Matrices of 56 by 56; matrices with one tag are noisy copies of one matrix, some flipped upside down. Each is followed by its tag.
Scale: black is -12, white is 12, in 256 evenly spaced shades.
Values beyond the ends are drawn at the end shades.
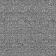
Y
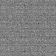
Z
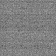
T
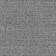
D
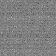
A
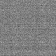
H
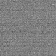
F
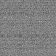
A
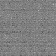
F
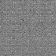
F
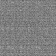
D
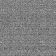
H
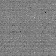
F
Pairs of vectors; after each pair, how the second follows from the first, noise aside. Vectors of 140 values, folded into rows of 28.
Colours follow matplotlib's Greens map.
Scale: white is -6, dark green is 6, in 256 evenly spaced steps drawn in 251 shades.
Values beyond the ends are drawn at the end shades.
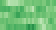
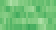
shrunk.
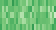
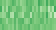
partly zeroed.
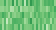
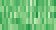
wrapped around.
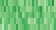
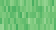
shrunk.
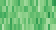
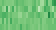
partly zeroed.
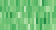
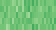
wrapped around, shrunk.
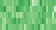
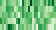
wrapped around, negated, scaled up.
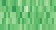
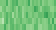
wrapped around, shrunk.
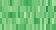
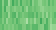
wrapped around, negated, shrunk.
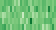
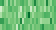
wrapped around.
